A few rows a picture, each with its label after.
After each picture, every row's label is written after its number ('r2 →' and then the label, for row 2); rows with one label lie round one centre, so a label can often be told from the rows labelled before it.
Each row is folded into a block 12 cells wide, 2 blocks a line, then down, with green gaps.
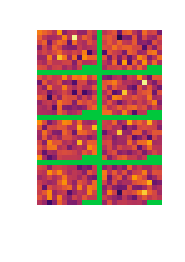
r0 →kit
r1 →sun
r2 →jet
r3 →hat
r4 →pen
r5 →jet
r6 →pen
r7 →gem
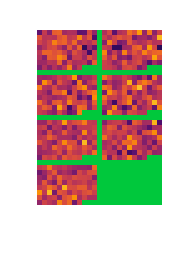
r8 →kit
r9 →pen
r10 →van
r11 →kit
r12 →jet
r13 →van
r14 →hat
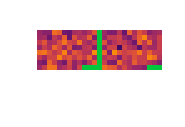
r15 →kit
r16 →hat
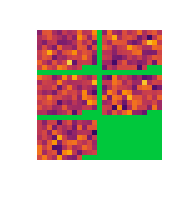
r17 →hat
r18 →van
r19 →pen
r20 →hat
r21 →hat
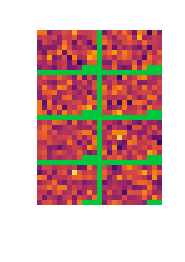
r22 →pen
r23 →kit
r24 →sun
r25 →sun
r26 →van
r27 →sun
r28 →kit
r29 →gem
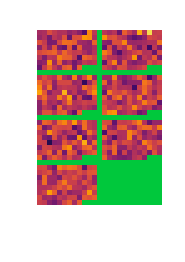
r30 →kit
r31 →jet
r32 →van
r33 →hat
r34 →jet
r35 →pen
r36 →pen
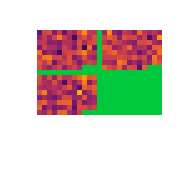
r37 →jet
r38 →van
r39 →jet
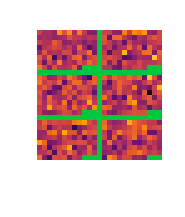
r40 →sun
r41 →pen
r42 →pen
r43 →jet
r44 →jet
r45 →gem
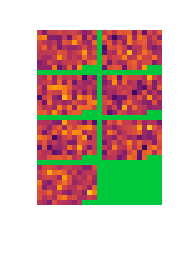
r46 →kit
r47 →kit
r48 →sun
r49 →jet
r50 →gem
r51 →kit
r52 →pen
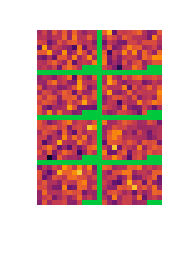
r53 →kit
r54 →pen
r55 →hat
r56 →van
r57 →pen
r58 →sun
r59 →gem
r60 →pen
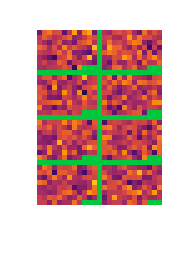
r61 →van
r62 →kit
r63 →jet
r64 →pen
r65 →pen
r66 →van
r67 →van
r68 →kit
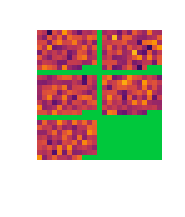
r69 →gem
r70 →van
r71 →sun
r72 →gem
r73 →jet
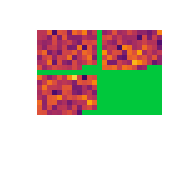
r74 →jet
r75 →hat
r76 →pen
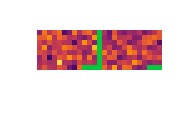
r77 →van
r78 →hat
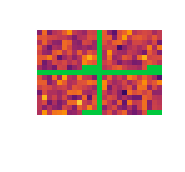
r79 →pen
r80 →gem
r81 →gem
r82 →gem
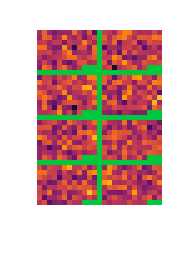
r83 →van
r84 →pen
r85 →van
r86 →pen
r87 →van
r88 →sun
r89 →pen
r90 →van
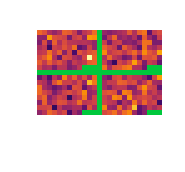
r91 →pen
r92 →hat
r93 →gem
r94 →hat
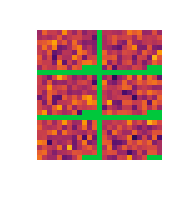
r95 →sun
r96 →pen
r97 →sun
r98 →gem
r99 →jet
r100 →jet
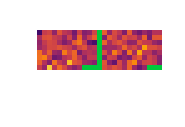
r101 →hat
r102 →hat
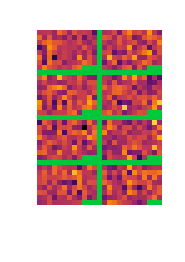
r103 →sun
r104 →jet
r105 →sun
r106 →sun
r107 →van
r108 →van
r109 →kit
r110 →gem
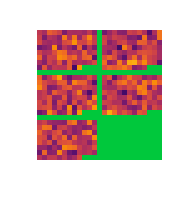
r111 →kit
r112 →hat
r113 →kit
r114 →gem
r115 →van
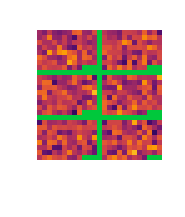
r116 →hat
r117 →gem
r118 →van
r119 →hat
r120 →hat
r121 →hat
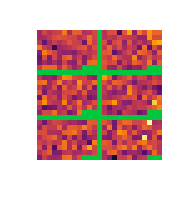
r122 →gem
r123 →jet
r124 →gem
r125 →pen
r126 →kit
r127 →jet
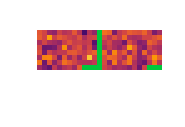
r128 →pen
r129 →pen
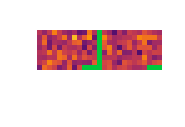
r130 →kit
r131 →gem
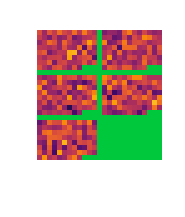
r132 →jet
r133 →gem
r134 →van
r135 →pen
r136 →sun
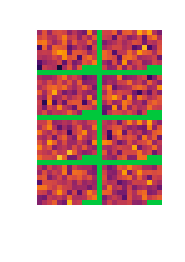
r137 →kit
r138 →jet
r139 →sun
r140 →kit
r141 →hat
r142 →jet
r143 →kit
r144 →gem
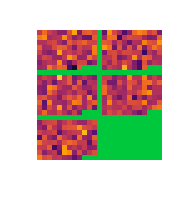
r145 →van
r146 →van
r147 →sun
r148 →gem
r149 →hat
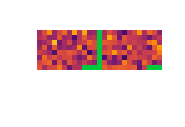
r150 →jet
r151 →van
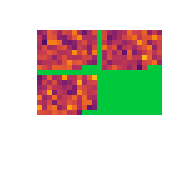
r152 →hat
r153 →gem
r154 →hat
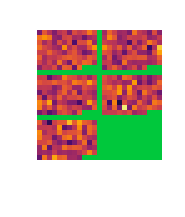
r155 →van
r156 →van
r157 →pen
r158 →sun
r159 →gem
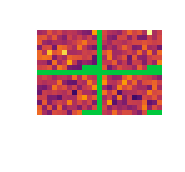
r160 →hat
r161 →jet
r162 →jet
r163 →gem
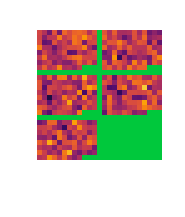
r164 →gem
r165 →sun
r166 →jet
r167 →gem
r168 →hat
